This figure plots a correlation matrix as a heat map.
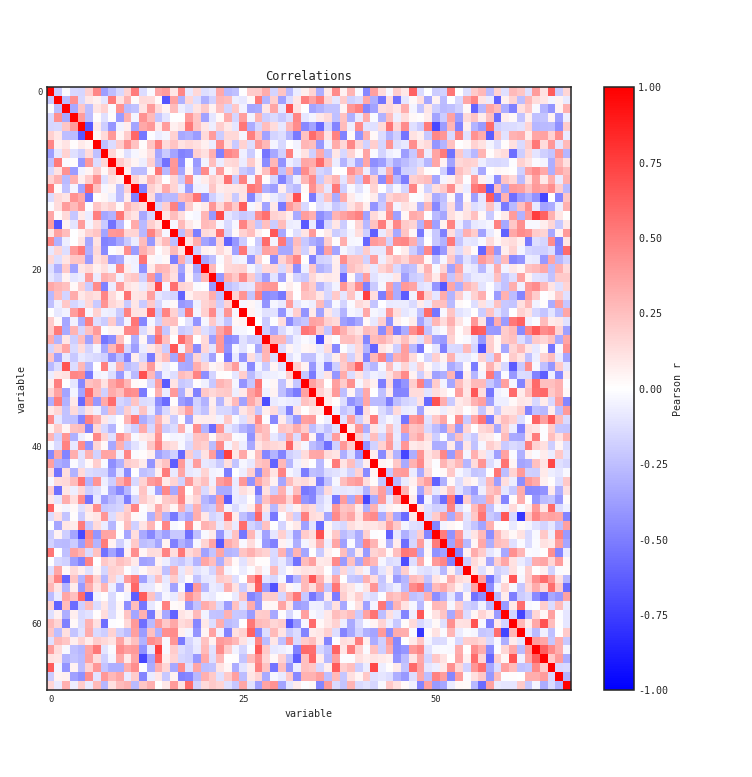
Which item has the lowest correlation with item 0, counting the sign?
41
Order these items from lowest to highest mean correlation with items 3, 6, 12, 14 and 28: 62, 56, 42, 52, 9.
56, 62, 9, 42, 52
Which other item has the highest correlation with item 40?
31
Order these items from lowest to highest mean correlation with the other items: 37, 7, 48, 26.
7, 26, 48, 37
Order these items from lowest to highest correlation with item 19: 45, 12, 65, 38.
45, 65, 38, 12
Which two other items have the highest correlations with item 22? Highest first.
14, 16
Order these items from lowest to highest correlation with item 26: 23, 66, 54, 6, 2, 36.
2, 23, 6, 54, 66, 36
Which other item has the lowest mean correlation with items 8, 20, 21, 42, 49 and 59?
46
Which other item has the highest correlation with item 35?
50
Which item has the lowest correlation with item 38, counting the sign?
21
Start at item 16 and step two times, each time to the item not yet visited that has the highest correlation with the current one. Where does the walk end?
9
